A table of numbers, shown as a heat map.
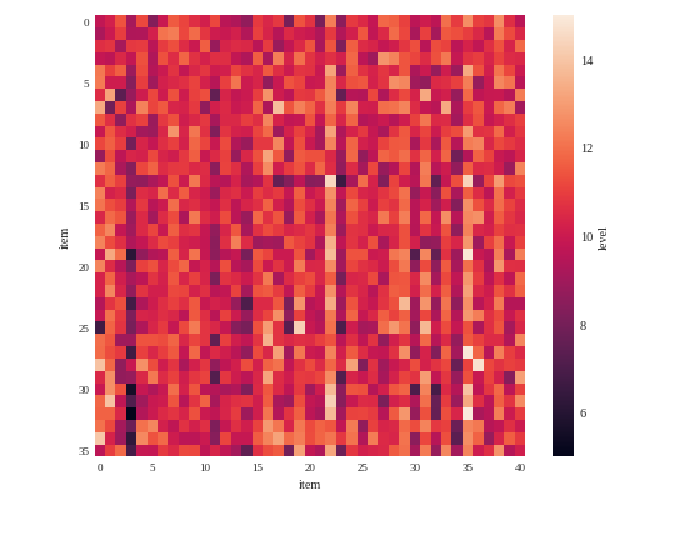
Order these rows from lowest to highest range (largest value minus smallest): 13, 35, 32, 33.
33, 35, 13, 32
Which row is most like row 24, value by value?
10
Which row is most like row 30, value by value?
19
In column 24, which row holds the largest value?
28
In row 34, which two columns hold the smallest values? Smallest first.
3, 34
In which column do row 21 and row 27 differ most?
17
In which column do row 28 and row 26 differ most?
36
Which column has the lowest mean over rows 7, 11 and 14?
34
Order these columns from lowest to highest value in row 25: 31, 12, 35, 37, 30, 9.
30, 12, 37, 35, 9, 31
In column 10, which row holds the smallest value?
7
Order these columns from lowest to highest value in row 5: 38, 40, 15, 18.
40, 15, 18, 38
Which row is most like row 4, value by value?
15
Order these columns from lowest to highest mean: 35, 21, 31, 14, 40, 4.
14, 21, 4, 40, 31, 35
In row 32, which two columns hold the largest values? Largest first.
35, 22
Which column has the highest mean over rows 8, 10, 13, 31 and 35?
22
